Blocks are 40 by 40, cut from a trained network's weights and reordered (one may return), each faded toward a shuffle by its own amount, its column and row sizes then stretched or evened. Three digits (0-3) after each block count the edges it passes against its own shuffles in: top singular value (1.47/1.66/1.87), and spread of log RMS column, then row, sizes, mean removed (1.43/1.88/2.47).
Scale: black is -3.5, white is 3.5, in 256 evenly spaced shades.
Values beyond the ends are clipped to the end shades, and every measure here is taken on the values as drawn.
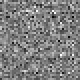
1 1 1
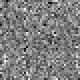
0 1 0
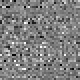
0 0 3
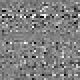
0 1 3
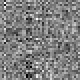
3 2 0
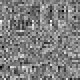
2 0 1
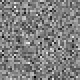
1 1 0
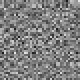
3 0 2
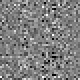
0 2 1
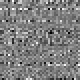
2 0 3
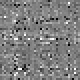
0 2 2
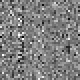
0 2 0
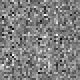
0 2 0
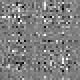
0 2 3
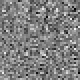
2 1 0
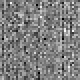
1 1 0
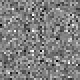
0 1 1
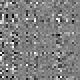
2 3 2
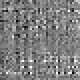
2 0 3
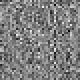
3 2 0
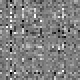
1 3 2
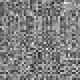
3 0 1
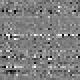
1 1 3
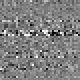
1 0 3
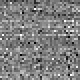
0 1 1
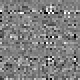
2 1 3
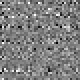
2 1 3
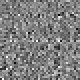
1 0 2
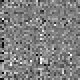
1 2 2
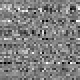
3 1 3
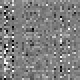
0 3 0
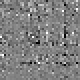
0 2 2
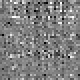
1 0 3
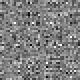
1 2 2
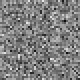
0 0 0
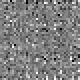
0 2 2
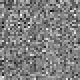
0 1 0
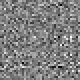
1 0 2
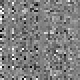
1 3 2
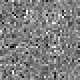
0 1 2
